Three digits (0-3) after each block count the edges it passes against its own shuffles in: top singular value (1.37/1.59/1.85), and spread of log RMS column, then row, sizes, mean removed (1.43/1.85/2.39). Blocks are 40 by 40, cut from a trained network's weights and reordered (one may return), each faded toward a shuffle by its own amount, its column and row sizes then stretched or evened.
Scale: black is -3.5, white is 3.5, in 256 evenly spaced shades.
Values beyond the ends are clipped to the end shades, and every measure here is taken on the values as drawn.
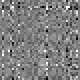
3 3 1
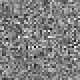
0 1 1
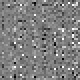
1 3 1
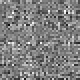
2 0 3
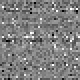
0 1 2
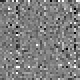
2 2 1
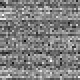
3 1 0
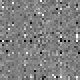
1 2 1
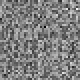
3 1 0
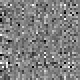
0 3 2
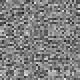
3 0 0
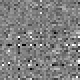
2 1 2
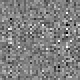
1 2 1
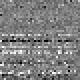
3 1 3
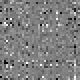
0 3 2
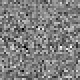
0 0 2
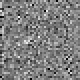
1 2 0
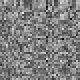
3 1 0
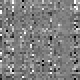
1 3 0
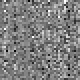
0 3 1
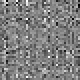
2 3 2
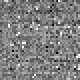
0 1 1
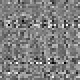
2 2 3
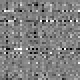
2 1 3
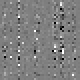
1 3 1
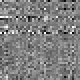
2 2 3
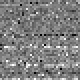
2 0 2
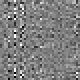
3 3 1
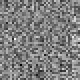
3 1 1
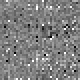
0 2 1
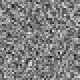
1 1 0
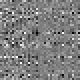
0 3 3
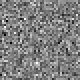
0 2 1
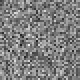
3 0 0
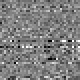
2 0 3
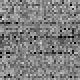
2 1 2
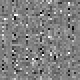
0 3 0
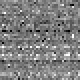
3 1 2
